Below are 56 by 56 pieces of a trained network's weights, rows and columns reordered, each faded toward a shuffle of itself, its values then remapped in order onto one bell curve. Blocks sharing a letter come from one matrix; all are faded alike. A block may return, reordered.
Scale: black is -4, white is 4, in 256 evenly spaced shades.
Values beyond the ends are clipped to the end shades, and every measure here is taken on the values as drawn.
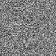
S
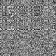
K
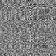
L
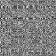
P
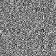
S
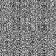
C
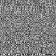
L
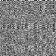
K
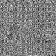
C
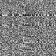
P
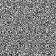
S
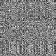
C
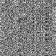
C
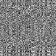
K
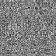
S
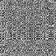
P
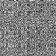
C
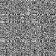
K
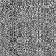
C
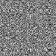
S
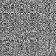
P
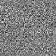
S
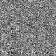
S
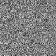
S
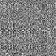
C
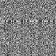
K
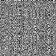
P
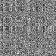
C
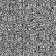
C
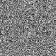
S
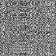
L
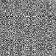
K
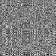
K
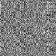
L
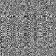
P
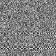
P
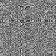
L
